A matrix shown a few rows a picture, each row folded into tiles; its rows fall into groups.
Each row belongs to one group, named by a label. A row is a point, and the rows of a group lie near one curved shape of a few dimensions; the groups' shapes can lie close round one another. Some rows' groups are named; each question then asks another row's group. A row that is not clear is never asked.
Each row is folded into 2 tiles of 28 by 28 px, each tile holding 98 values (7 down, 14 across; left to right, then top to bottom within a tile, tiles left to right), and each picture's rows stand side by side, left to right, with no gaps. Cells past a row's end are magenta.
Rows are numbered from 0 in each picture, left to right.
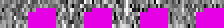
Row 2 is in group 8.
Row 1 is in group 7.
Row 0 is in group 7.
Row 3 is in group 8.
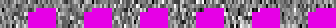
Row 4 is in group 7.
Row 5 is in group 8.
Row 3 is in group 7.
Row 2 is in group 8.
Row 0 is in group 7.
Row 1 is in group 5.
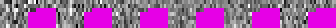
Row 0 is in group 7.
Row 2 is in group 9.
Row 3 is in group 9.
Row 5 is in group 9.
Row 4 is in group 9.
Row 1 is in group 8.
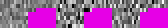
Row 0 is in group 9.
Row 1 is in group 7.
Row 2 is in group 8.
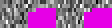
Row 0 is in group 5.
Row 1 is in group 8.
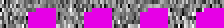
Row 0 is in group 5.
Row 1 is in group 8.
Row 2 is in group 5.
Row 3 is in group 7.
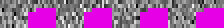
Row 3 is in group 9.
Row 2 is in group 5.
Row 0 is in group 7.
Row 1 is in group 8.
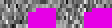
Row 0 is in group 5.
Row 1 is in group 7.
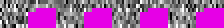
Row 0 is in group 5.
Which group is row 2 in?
7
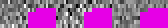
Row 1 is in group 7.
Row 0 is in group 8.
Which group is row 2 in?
5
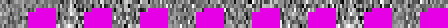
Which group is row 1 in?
8
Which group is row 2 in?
7
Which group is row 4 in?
5
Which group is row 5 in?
8
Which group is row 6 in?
8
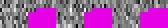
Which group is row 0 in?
9
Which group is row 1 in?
8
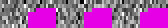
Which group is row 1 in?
5
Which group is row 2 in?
7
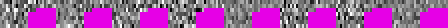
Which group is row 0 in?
7
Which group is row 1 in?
8
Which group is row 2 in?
8
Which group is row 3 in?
7
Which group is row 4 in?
5
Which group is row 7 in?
5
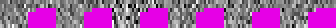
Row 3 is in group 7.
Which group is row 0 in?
8
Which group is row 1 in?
9
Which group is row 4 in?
9
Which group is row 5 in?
7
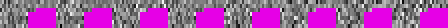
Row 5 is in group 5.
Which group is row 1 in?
5
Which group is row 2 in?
8
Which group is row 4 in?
9
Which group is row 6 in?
5
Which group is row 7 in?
7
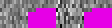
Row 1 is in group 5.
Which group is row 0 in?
9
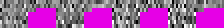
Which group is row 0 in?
9
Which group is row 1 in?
5
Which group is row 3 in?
5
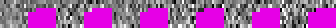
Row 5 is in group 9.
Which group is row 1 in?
7
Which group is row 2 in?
8
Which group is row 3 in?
8
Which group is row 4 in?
7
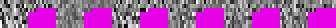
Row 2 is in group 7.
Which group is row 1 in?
9
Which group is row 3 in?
7
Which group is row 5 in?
9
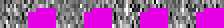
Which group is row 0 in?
5
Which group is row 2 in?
8
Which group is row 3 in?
8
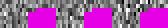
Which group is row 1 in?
7
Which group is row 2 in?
7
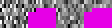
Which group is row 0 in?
9
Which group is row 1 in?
5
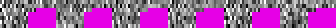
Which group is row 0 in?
9
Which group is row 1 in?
8
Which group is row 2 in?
5
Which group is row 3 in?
5
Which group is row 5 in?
9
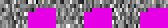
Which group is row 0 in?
7
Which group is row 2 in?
9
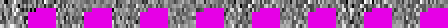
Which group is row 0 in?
8
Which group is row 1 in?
5
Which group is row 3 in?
9
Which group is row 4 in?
7
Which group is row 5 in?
7
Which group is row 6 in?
7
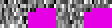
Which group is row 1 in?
7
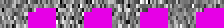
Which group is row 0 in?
7
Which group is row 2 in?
7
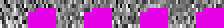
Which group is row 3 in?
8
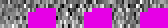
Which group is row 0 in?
8
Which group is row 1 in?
7
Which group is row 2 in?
7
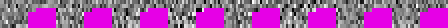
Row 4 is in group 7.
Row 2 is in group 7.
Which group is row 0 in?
5
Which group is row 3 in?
7
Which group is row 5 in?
7
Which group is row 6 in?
5
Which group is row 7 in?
9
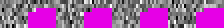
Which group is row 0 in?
7
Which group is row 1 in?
7
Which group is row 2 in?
7
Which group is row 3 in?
5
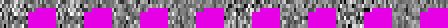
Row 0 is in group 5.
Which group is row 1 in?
5
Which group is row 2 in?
5
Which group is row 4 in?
7
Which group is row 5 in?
5
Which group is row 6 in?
7
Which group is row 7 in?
9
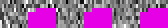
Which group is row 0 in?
8
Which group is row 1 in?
5
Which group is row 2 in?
8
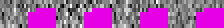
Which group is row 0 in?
8
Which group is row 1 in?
7
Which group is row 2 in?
8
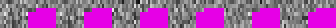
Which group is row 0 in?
9
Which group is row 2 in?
5
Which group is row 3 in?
5
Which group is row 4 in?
9
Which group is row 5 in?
5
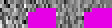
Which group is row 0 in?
9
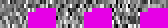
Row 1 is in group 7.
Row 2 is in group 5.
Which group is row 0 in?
8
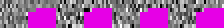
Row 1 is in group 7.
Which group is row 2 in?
8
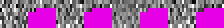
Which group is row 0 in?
9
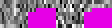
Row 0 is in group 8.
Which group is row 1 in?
5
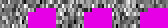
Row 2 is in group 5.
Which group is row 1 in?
9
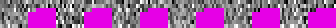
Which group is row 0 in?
8
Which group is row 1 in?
5
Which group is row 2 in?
7
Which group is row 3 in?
9
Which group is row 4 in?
8
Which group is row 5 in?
8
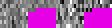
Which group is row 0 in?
9
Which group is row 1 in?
8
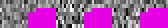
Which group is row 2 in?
7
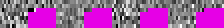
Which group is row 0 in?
7
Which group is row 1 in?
9
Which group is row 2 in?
5
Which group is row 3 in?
8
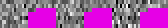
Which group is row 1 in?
5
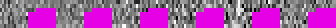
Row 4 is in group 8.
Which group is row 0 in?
5
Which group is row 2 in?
8
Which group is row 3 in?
5
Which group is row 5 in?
9
